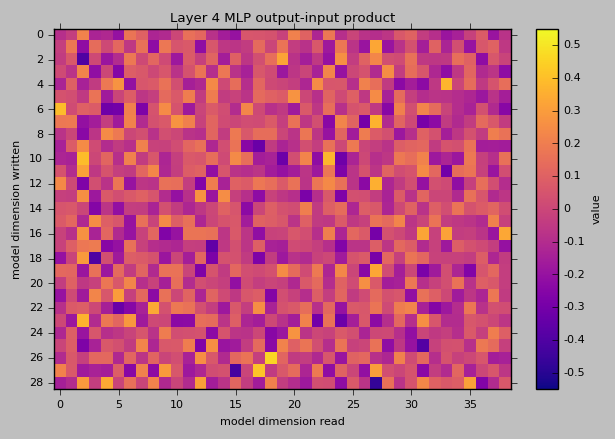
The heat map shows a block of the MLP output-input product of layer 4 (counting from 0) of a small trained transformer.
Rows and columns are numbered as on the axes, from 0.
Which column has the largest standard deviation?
2
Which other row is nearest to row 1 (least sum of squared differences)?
19
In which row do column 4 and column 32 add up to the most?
28
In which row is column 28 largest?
3
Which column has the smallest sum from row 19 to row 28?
14
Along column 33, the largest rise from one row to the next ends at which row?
4
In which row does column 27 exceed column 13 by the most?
17
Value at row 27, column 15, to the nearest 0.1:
-0.4
